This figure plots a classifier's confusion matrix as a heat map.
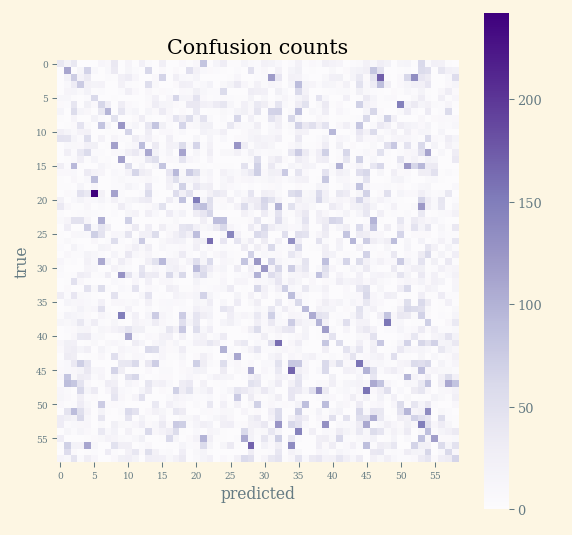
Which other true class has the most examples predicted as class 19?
16
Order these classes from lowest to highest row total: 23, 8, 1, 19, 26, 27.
27, 8, 1, 23, 26, 19
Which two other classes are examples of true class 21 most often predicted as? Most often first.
53, 32
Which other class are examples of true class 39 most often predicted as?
18
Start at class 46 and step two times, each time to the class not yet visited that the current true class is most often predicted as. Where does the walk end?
54
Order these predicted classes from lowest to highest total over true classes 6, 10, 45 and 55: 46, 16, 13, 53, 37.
37, 13, 16, 46, 53
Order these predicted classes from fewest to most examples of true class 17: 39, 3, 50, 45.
3, 50, 45, 39
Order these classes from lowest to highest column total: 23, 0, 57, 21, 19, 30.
23, 0, 19, 57, 30, 21
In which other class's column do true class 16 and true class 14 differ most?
9
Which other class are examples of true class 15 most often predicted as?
51
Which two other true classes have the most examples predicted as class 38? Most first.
48, 31
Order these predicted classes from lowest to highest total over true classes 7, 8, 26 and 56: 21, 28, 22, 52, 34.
52, 21, 22, 28, 34
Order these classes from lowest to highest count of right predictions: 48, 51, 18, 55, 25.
48, 18, 51, 55, 25
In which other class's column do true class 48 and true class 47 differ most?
45
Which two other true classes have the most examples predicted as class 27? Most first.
55, 29
